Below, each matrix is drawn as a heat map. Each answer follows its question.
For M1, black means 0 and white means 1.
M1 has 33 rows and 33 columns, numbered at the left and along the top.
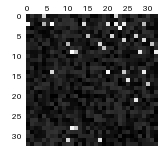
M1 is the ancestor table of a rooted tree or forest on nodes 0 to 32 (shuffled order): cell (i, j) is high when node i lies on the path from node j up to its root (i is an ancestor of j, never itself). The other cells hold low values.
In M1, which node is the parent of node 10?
31
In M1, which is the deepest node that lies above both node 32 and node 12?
9
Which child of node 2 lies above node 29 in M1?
14
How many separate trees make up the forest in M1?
11
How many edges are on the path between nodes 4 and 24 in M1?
5
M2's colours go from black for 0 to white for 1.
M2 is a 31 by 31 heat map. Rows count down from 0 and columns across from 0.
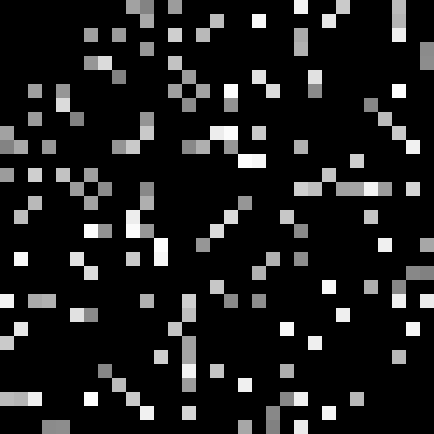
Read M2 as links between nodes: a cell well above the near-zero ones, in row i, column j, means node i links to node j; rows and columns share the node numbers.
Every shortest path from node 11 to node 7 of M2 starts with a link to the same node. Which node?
node 25
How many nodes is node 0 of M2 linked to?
6
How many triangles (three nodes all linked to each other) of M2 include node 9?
4
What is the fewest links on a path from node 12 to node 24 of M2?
2
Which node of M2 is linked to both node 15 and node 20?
node 26
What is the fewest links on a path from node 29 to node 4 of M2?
3
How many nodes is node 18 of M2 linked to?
6
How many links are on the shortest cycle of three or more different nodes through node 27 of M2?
4
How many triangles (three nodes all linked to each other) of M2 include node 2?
4
